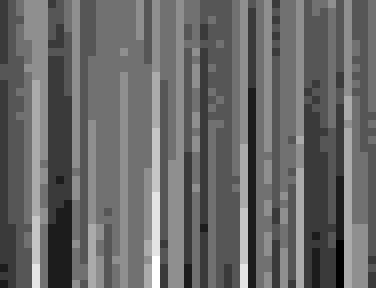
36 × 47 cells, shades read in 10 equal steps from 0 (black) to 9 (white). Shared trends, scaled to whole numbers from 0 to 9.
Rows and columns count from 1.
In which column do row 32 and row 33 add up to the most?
20
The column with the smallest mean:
32
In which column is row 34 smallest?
43
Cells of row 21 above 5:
4
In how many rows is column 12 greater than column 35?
33
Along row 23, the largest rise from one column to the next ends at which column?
44
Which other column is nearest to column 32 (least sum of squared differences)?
8
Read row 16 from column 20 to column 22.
6 3 4
